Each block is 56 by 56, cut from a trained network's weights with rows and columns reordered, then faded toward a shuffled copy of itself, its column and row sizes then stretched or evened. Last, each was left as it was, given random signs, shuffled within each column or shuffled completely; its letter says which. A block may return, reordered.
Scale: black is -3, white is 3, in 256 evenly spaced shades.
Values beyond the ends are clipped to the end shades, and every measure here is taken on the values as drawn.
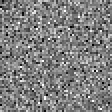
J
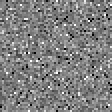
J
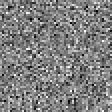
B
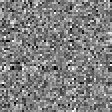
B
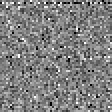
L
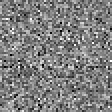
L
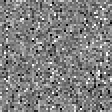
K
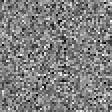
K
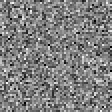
K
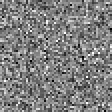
K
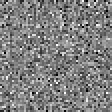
L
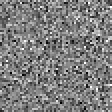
L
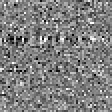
B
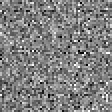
L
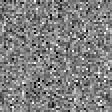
K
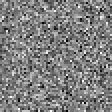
K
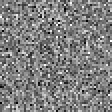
K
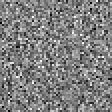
K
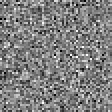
B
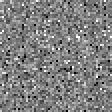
K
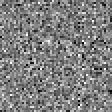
L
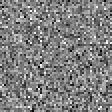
K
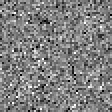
K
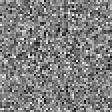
L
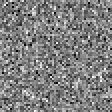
J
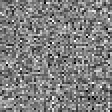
B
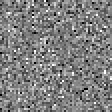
K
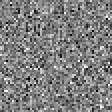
B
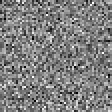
B
